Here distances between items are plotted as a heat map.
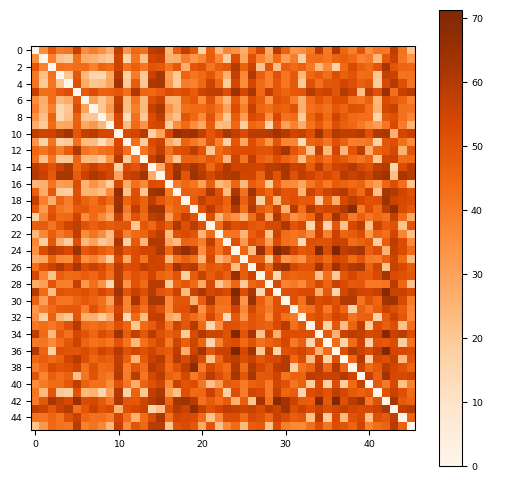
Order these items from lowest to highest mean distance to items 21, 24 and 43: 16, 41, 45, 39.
16, 45, 41, 39
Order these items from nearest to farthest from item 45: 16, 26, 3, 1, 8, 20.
16, 20, 1, 8, 3, 26
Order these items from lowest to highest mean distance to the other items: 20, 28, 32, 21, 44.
32, 28, 20, 44, 21
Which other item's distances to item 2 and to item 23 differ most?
36
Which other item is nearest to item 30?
19
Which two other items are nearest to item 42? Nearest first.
26, 24
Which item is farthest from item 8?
15
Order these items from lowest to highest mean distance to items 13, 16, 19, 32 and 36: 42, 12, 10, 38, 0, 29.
0, 29, 12, 38, 42, 10
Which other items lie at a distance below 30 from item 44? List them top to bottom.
12, 21, 33, 35, 37, 40
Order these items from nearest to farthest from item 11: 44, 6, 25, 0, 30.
6, 25, 0, 30, 44
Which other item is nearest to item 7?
3
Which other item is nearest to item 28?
9
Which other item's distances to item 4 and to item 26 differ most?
17
